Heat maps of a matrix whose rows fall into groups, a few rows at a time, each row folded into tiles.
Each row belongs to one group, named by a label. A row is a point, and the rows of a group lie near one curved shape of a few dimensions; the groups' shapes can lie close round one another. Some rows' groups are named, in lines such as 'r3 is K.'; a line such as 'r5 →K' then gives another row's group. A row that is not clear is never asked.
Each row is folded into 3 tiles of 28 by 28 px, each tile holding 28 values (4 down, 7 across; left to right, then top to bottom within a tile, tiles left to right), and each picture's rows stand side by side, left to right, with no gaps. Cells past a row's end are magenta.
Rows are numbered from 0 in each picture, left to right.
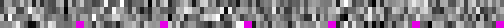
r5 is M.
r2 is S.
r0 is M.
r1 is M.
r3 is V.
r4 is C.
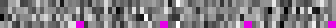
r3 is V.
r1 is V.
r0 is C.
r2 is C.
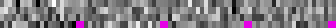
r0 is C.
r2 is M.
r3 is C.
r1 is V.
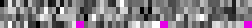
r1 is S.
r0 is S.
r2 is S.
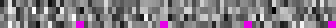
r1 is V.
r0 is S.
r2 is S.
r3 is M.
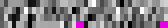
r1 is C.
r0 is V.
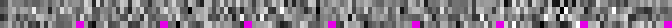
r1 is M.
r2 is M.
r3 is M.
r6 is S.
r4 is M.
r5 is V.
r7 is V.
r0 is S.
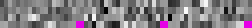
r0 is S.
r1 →M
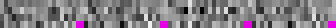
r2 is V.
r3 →V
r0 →V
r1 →V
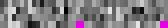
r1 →V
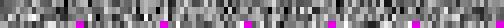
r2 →S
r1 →V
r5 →V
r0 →S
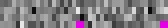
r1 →M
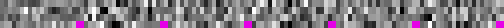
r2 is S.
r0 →V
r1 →M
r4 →M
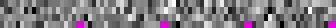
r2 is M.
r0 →V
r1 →M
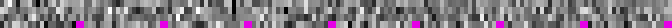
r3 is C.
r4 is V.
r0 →C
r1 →V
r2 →M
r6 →M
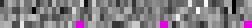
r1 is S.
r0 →V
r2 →M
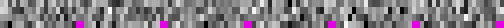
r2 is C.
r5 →M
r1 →V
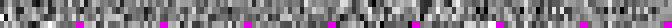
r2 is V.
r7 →V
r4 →C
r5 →S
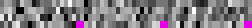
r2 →V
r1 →S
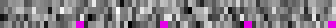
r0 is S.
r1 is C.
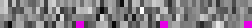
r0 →M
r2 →S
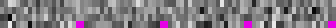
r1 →C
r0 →C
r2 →C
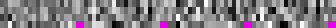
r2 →M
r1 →M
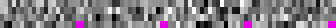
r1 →V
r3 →S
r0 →M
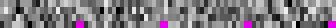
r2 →V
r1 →V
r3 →C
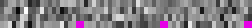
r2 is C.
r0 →V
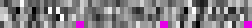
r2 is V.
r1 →V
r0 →V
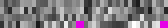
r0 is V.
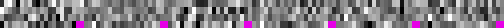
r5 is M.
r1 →C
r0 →C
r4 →M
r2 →V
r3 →S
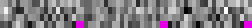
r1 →C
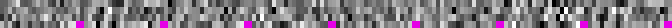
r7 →V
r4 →V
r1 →V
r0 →C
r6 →S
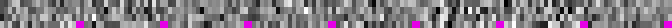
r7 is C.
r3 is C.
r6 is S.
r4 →C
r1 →M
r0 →C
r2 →C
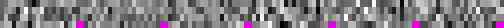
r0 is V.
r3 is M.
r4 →M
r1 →C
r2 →C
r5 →M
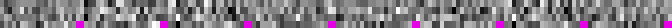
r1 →S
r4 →S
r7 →C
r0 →V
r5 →V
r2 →M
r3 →M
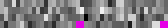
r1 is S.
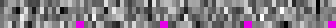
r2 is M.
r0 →V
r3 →M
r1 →M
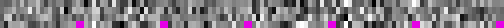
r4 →C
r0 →M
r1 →S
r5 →V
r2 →V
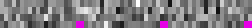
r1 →C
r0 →M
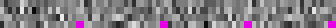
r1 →S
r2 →V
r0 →V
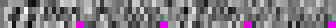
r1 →M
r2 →V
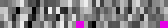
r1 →M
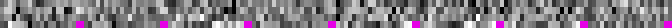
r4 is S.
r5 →S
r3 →M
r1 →M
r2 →S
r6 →S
